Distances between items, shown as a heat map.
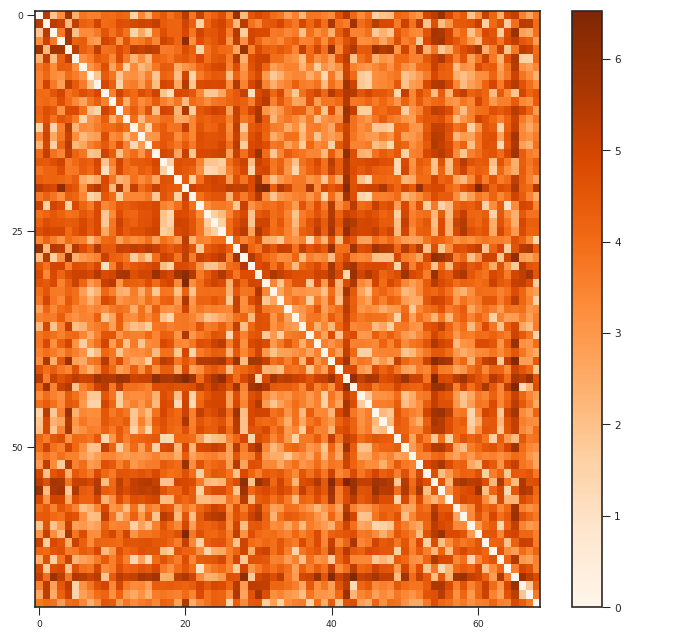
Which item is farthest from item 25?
42
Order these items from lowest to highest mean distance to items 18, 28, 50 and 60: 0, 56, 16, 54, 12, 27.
0, 16, 12, 56, 54, 27
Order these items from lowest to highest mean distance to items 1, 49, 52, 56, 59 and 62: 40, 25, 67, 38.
25, 67, 38, 40
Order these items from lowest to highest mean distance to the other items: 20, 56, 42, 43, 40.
56, 40, 43, 20, 42
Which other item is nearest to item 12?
6
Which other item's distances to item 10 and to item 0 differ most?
20
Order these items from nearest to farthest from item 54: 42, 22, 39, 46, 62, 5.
62, 22, 39, 5, 46, 42
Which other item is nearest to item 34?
51
